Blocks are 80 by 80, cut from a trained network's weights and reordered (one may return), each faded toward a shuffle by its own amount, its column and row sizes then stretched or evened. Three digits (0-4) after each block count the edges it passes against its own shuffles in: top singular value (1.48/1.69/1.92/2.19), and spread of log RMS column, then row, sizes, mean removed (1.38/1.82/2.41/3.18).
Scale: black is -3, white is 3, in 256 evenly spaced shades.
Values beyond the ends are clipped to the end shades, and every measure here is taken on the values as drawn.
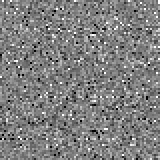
0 0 1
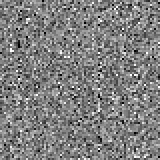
0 2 1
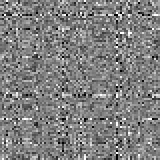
4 3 3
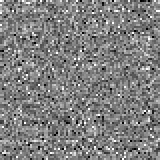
3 0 1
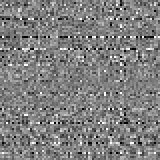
4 0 4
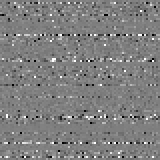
1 0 4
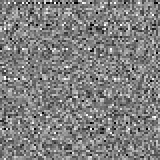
3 0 2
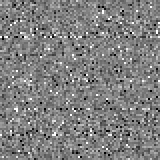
0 0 2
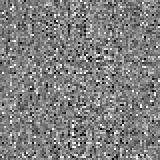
3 2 1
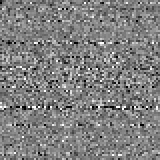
1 0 4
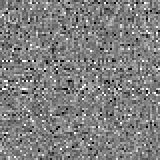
1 0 2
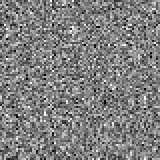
2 1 1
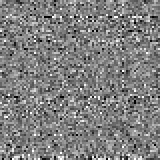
2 0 3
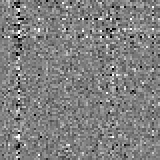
2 3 2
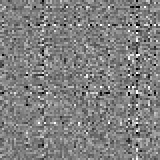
3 3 2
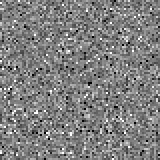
2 1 0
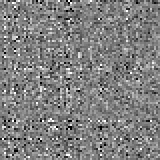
1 3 3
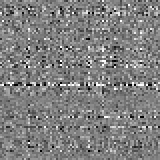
3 1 4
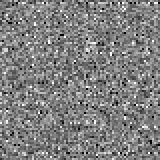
3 0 1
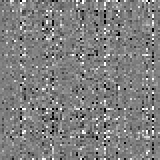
4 4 2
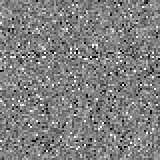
0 0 1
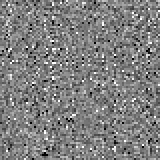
3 3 0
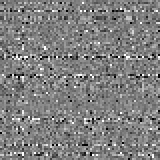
3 0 4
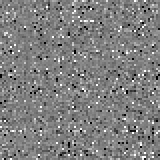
0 2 2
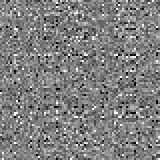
4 3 1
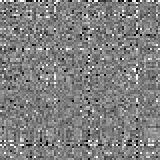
4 2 3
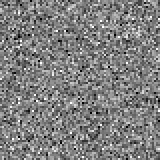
1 0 0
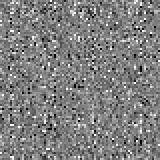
2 2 0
